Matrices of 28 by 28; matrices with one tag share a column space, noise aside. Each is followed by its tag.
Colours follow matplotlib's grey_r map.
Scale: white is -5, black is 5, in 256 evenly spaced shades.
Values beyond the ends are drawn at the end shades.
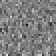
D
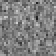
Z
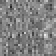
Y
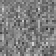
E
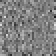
D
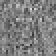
Y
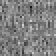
Z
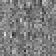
Y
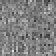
Y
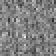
Y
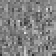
E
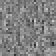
E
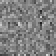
D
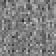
Y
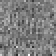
E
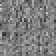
Y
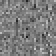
Y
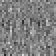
E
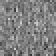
E
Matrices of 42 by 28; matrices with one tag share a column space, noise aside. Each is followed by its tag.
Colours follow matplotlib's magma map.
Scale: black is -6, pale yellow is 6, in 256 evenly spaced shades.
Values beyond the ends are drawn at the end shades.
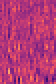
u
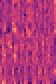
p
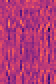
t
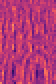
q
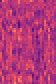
t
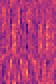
q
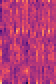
p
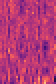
u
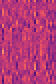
t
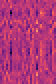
t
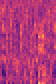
q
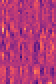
p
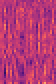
q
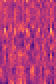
p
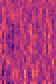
q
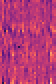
p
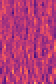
u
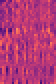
p
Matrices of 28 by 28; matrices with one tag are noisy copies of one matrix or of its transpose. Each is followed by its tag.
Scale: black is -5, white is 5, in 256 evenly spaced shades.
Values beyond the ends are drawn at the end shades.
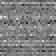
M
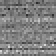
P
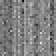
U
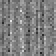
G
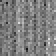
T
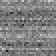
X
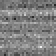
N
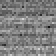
T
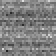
X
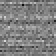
M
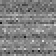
U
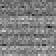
T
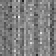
U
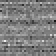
M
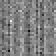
G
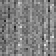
P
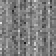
X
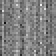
M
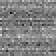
X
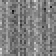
X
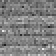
T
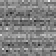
X
